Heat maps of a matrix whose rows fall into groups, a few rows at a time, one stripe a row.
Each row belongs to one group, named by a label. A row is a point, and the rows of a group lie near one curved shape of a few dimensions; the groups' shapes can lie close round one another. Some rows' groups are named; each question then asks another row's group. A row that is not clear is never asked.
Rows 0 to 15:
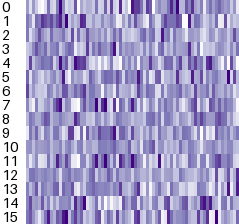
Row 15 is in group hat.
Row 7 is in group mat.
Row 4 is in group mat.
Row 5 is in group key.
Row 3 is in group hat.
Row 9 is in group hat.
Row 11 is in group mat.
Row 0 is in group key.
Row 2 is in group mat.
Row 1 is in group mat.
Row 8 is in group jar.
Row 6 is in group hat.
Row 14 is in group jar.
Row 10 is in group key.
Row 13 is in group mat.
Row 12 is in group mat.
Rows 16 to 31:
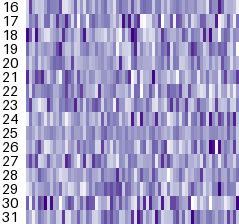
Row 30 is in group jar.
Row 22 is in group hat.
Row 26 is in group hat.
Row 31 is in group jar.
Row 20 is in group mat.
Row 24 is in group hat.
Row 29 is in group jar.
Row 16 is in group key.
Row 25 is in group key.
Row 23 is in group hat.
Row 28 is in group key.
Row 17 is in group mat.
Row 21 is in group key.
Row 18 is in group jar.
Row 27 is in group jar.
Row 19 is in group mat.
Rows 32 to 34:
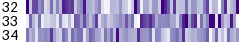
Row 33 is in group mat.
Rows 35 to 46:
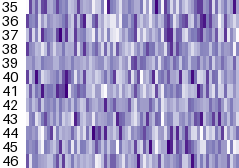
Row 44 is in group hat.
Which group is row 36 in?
jar
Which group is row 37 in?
mat
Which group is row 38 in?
hat
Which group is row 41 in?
mat
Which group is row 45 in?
key
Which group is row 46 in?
key
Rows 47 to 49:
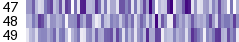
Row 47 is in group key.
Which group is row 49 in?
jar
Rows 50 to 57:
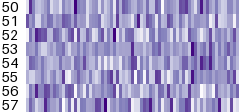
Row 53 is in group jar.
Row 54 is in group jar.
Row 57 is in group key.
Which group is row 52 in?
hat
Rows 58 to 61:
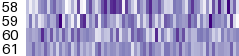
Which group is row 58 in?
jar
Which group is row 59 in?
mat
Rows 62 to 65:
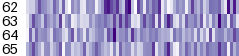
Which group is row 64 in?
hat
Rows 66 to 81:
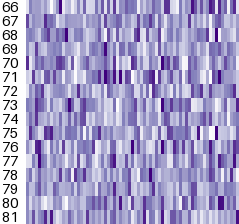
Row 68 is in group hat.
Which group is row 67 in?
jar
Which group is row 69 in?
mat
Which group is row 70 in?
mat
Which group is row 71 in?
jar
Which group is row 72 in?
hat
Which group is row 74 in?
jar
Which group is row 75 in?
hat
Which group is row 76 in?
jar
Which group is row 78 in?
mat
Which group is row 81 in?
jar
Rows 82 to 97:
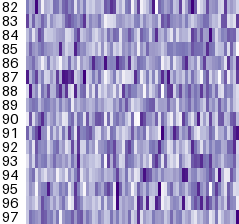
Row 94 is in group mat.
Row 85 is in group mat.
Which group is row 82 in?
key
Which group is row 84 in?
hat
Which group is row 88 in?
mat
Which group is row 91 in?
jar
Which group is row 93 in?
hat
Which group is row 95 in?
jar
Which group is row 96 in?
jar
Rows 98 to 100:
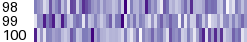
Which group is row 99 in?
hat
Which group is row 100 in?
hat
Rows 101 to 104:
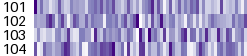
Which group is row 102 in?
key
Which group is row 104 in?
mat
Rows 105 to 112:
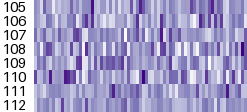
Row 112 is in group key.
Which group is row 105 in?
jar
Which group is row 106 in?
hat
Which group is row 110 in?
mat
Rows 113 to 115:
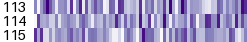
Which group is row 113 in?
jar
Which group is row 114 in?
hat
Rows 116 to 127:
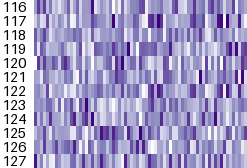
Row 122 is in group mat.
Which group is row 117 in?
mat
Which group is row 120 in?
hat
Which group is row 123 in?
mat
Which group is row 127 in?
hat
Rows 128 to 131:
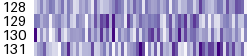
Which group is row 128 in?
jar
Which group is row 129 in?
hat
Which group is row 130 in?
hat
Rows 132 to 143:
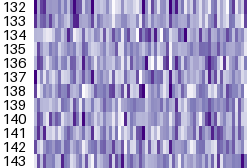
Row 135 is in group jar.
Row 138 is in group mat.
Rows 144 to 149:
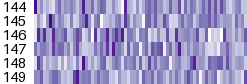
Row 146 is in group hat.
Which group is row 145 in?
jar
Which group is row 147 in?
jar
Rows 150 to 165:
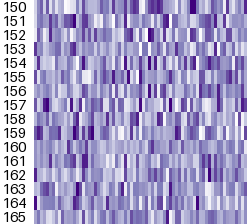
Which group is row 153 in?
hat
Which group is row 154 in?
hat
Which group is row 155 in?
mat
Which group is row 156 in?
hat
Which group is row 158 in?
key
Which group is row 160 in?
mat
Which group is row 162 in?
hat
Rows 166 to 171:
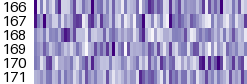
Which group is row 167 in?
jar
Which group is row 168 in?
mat
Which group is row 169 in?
hat
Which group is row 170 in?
hat
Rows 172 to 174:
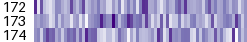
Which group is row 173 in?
mat
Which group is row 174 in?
mat
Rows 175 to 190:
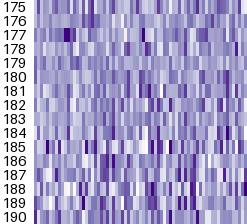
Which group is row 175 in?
mat
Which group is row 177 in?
mat
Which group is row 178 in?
key
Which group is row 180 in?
mat
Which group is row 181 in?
key
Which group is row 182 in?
mat
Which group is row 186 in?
hat
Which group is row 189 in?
hat
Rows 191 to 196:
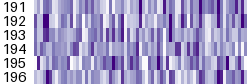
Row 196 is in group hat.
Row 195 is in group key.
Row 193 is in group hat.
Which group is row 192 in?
jar
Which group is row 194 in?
key
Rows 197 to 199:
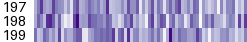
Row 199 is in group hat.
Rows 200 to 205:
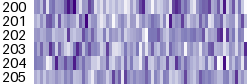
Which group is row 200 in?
mat
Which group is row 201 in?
mat
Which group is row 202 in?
mat
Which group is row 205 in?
key
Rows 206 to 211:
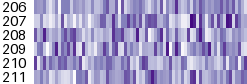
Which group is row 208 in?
key
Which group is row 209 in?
jar
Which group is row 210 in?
mat
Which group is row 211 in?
mat
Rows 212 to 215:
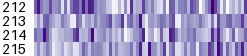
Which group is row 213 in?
hat
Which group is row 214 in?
jar
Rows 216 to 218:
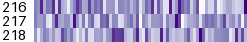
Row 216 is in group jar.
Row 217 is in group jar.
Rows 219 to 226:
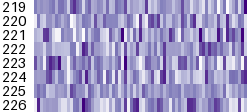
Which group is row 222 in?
hat
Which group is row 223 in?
jar
